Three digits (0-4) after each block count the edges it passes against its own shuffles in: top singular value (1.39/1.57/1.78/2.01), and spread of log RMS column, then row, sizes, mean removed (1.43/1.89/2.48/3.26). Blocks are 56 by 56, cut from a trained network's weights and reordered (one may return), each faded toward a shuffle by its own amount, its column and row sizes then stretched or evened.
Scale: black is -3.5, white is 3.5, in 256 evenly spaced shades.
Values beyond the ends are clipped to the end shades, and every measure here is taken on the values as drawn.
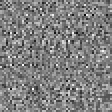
3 0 2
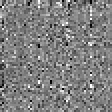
1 3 1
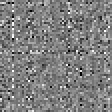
0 3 2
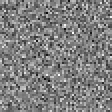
2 0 0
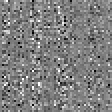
1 4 2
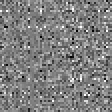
0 3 2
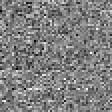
1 1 1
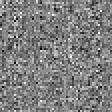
2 2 0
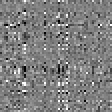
4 3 3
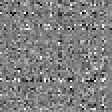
0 3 3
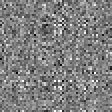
4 2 2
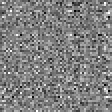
2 1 2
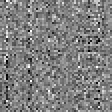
1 3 0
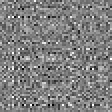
4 1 3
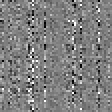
3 4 1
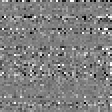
0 2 4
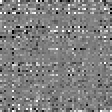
1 3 4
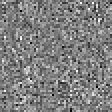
0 2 1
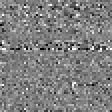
1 1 3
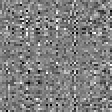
4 3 3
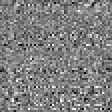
2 0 3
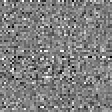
1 1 3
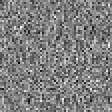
3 1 1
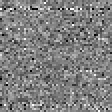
1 0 2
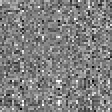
3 2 1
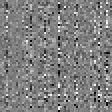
2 4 1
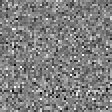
0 1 1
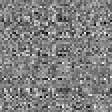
4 0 3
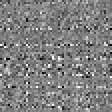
2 2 3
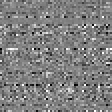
2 1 4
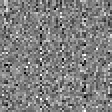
2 3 0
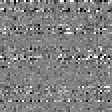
1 1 4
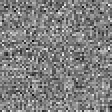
2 0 1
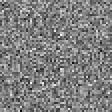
2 0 0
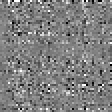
0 3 3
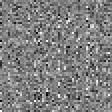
1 3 0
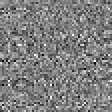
3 1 2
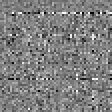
2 1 3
